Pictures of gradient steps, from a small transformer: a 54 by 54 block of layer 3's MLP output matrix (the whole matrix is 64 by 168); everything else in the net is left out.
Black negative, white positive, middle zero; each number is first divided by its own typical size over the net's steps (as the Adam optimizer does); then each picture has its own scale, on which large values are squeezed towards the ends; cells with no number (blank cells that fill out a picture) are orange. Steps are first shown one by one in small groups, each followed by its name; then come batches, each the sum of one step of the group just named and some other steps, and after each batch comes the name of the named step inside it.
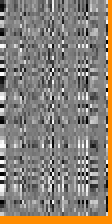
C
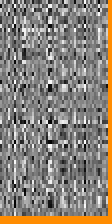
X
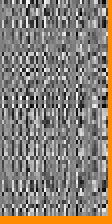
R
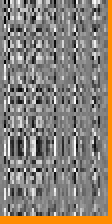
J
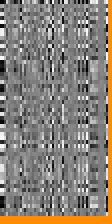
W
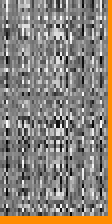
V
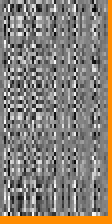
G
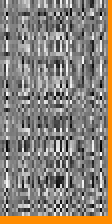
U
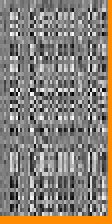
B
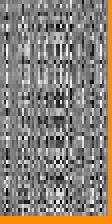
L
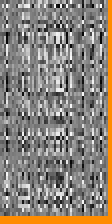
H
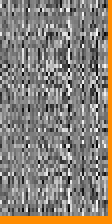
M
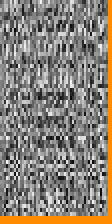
L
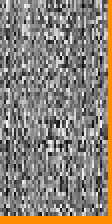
V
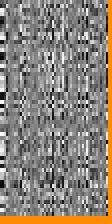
H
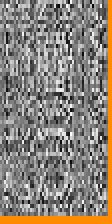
H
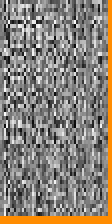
V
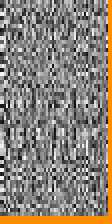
C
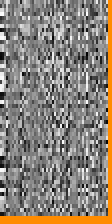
V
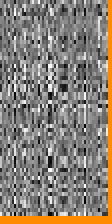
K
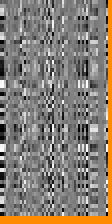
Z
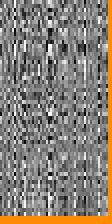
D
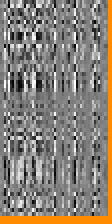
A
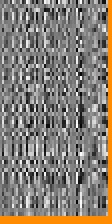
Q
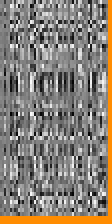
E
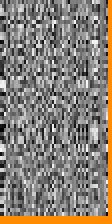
Z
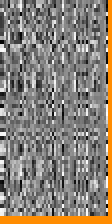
A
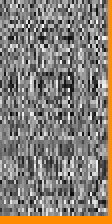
E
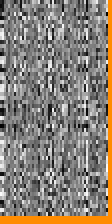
K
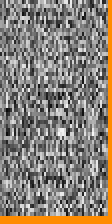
Q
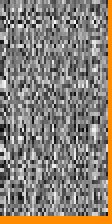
Z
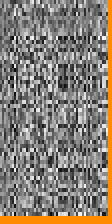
K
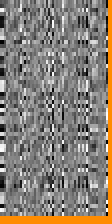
Z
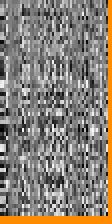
Z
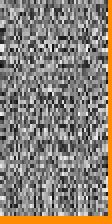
K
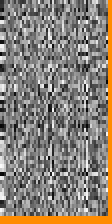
K
